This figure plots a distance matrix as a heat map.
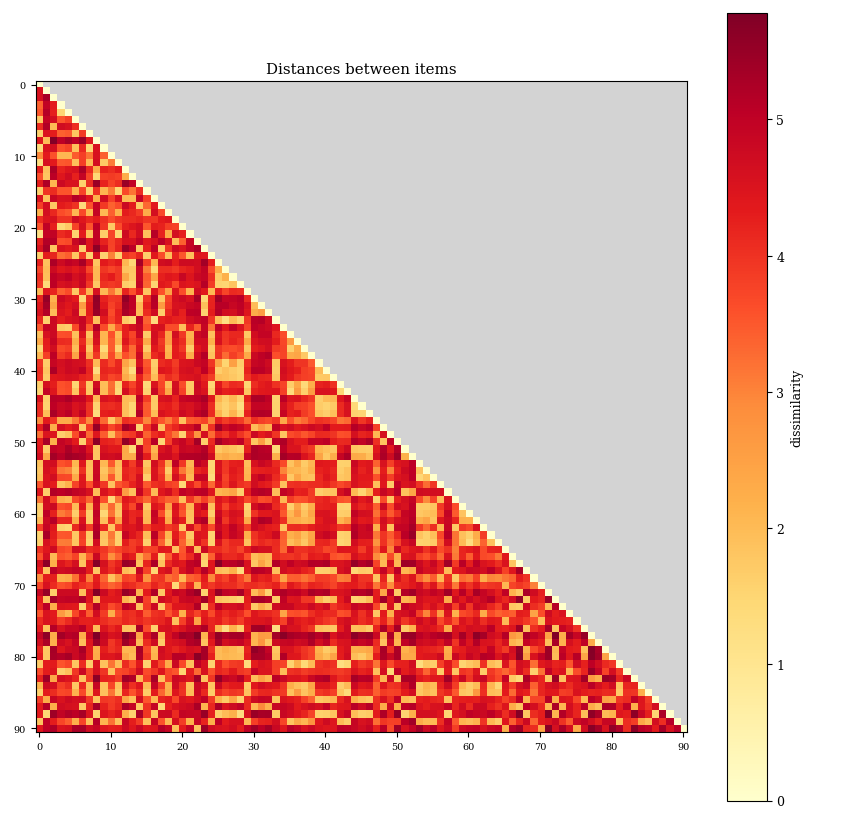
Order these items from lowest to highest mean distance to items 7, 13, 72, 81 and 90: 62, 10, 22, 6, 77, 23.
10, 22, 62, 6, 23, 77
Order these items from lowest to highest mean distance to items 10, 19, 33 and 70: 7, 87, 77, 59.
7, 59, 87, 77
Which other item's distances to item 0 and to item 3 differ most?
21
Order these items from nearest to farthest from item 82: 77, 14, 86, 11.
11, 86, 14, 77
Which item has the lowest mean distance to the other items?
15
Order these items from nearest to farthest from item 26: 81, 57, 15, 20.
57, 15, 81, 20
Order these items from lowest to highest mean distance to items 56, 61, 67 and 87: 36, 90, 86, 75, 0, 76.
0, 36, 75, 86, 76, 90
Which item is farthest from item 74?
77
